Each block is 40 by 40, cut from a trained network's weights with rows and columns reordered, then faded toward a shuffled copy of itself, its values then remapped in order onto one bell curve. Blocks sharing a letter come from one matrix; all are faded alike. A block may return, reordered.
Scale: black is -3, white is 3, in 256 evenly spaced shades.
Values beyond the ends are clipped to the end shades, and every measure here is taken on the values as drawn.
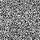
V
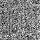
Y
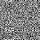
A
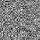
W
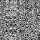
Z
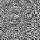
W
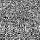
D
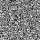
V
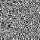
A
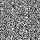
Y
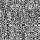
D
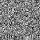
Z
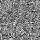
V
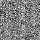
Y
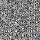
Y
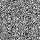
Z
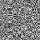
W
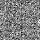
Y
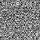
D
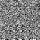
D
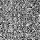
Y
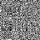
W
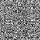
D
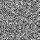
W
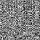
W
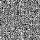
Y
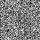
Y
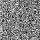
Y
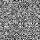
D
